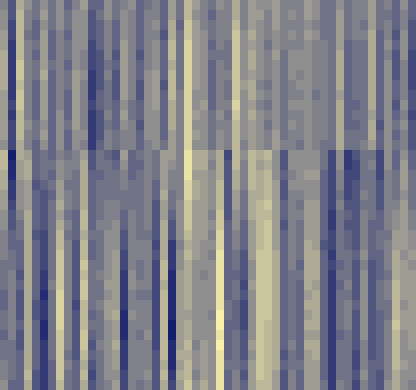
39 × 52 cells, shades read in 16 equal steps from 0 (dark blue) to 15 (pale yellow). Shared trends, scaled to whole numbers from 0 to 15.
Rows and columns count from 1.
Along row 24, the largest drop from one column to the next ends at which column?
29
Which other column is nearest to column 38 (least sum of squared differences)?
37
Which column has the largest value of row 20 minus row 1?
21
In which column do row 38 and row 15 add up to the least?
12
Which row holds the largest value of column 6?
8
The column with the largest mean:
24
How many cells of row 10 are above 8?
12
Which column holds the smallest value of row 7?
2
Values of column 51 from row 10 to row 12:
7 8 7
